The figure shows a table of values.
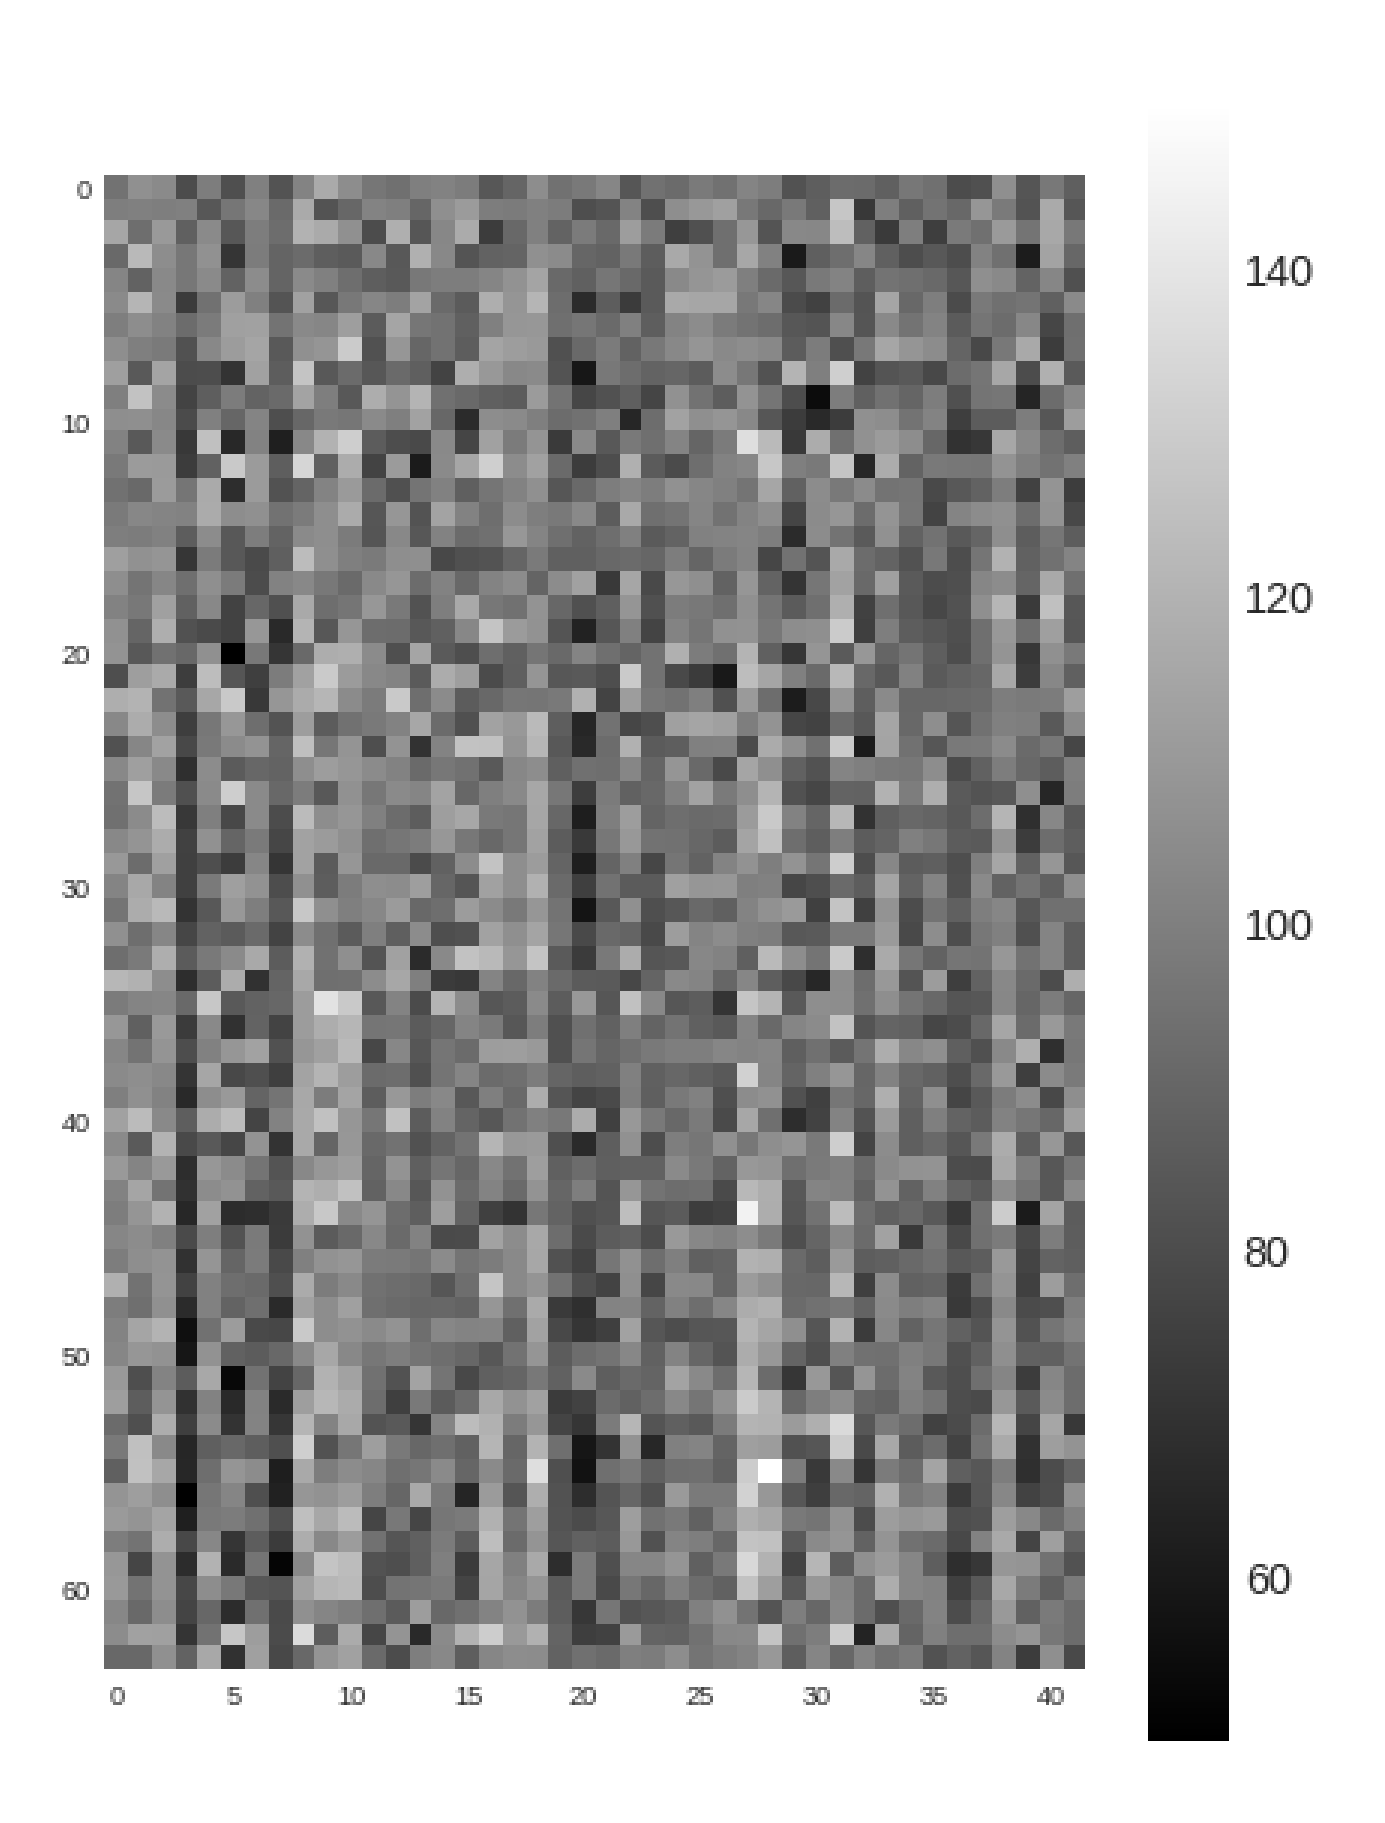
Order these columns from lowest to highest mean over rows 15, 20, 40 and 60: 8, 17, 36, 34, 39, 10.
36, 39, 34, 17, 8, 10
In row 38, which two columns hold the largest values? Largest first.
27, 9
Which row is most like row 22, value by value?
40
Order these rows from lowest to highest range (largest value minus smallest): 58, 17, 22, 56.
17, 58, 22, 56
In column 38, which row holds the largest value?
44
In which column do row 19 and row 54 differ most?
1
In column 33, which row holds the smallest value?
2
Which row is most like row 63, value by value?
13
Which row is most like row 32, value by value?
45
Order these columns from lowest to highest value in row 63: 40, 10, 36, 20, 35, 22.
35, 36, 20, 22, 40, 10
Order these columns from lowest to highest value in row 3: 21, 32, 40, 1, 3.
21, 3, 32, 40, 1
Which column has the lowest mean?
3
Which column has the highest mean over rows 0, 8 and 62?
8
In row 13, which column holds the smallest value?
5
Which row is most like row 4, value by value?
15
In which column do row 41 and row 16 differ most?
16
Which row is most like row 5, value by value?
23
